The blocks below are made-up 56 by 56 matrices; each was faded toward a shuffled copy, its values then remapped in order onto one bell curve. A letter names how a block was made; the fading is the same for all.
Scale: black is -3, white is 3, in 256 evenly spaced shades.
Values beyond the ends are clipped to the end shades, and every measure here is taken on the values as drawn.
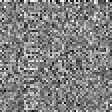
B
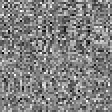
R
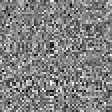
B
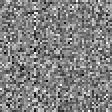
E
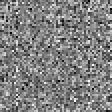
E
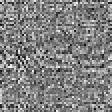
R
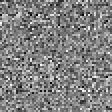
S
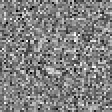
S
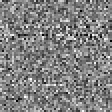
S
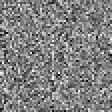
E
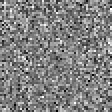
E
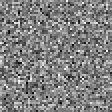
S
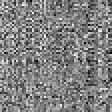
R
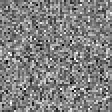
E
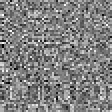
R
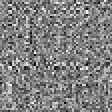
B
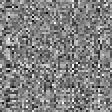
B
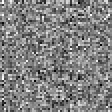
B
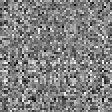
B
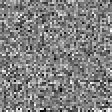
S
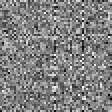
B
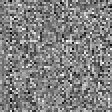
E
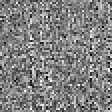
E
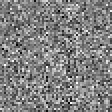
E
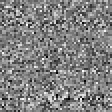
S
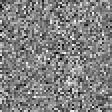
E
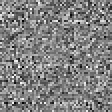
S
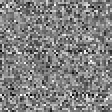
S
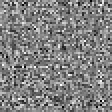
S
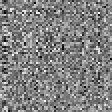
B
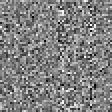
E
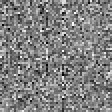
E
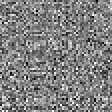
R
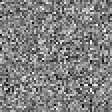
S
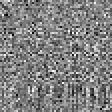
R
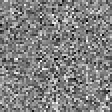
E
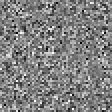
E
